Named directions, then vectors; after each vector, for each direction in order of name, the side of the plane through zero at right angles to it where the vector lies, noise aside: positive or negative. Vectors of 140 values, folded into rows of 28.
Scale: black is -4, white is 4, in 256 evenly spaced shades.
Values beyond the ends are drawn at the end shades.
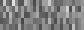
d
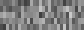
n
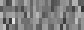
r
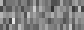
negative, positive, positive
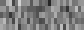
negative, negative, negative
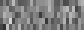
positive, positive, negative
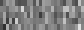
positive, positive, negative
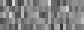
positive, positive, positive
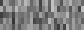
positive, negative, negative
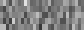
positive, negative, positive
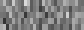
positive, negative, positive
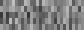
positive, negative, negative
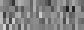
negative, negative, positive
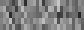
negative, positive, negative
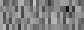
negative, negative, positive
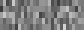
positive, positive, positive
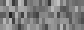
negative, negative, negative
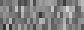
positive, positive, negative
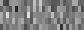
negative, positive, positive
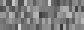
positive, positive, positive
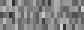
negative, negative, negative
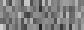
positive, negative, positive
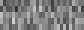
negative, positive, positive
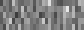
positive, positive, negative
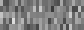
negative, positive, positive
